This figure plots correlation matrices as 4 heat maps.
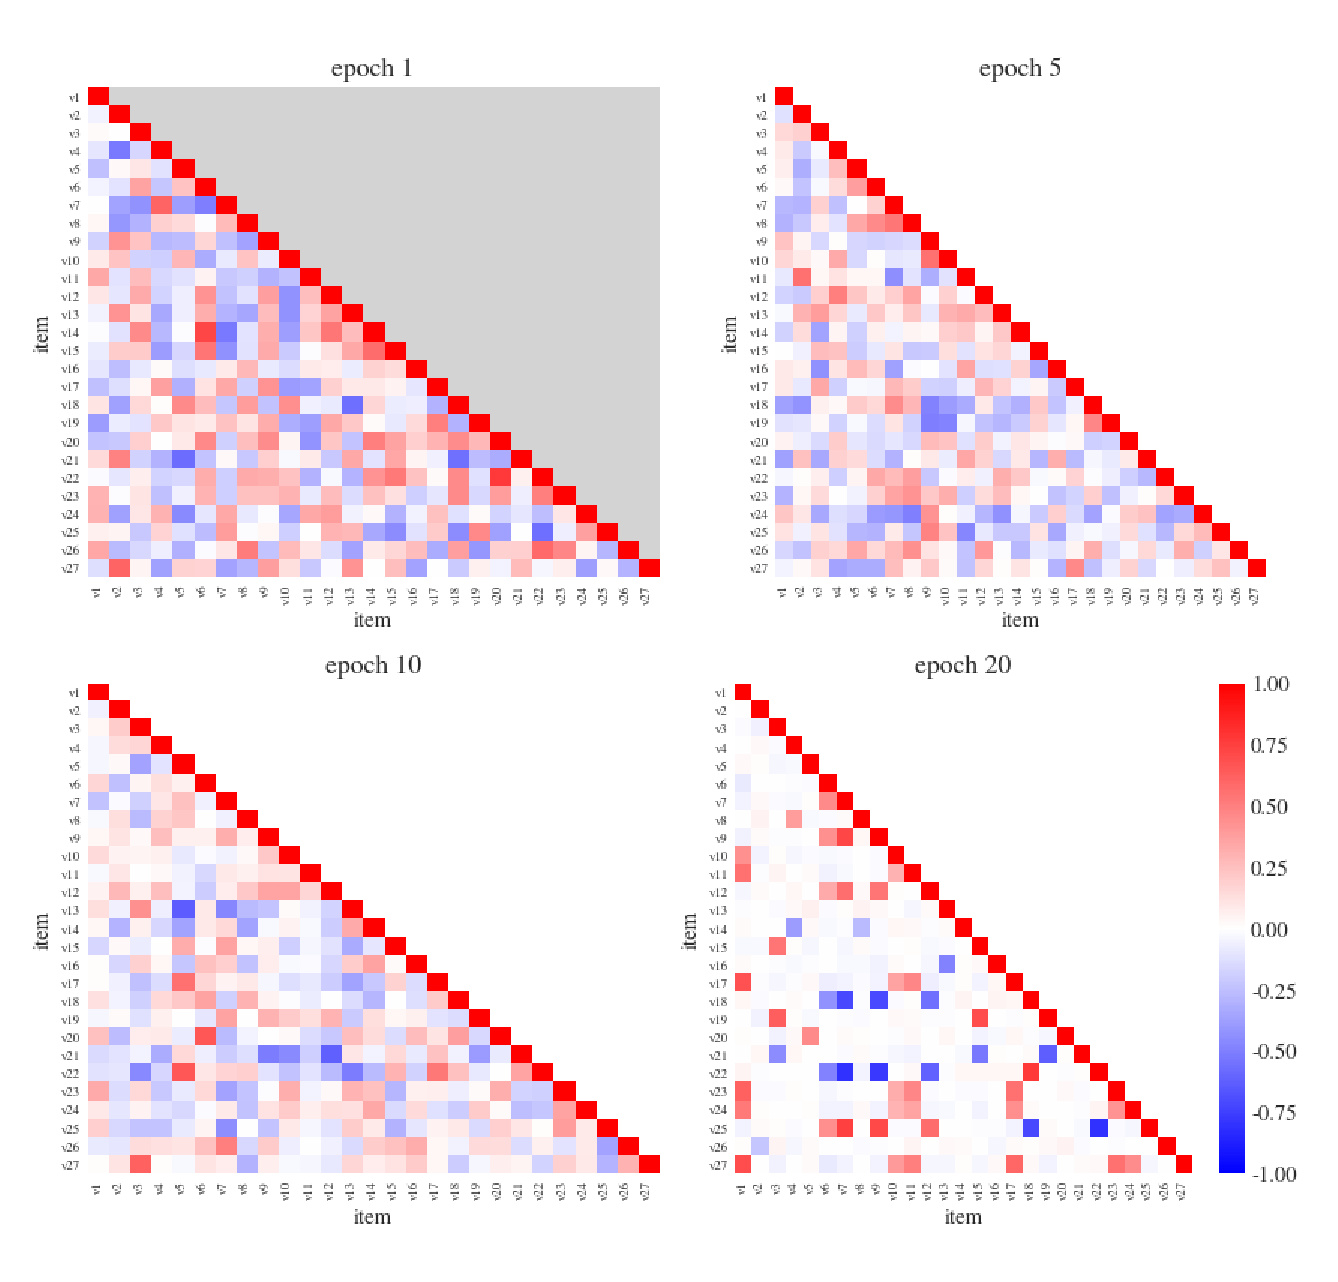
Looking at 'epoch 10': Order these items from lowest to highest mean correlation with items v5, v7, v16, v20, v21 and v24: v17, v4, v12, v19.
v12, v4, v19, v17
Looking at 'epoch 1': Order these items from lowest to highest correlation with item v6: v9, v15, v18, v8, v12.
v8, v9, v18, v12, v15
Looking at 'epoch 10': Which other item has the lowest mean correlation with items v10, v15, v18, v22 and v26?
v13
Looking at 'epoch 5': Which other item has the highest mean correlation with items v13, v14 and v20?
v10
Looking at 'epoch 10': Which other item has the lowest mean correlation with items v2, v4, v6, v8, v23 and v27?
v21
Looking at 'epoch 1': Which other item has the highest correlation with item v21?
v2
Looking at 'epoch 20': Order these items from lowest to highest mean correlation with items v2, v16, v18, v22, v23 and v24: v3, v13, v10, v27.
v13, v3, v10, v27
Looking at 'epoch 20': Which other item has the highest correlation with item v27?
v1
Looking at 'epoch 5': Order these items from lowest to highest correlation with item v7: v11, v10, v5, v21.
v11, v21, v10, v5
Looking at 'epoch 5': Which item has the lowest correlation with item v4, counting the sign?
v27
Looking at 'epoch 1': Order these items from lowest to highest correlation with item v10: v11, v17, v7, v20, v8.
v17, v11, v7, v20, v8
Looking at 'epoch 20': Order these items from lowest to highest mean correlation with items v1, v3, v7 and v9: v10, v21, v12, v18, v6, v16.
v18, v21, v16, v10, v6, v12
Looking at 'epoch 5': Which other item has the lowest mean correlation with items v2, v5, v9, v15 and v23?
v19
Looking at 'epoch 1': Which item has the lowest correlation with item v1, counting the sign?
v19
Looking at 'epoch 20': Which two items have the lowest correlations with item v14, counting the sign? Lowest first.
v4, v8
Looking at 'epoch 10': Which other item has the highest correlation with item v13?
v3
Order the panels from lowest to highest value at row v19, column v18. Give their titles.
epoch 1, epoch 10, epoch 20, epoch 5
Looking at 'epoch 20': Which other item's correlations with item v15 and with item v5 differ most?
v19
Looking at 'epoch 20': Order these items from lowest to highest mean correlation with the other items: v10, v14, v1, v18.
v18, v14, v10, v1
